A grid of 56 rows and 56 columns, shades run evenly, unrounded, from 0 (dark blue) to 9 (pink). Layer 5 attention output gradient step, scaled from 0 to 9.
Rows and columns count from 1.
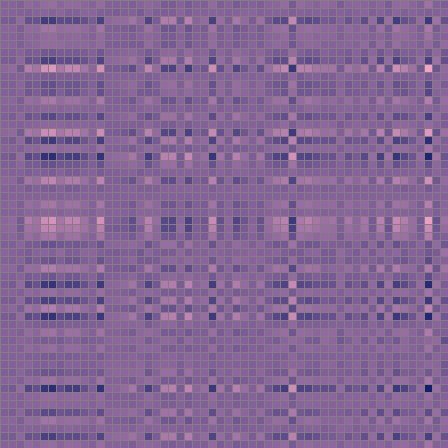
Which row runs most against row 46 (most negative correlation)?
32
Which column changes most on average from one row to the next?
54
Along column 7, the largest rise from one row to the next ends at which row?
9
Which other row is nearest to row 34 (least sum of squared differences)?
13
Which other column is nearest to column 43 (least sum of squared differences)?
25
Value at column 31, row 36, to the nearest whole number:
5
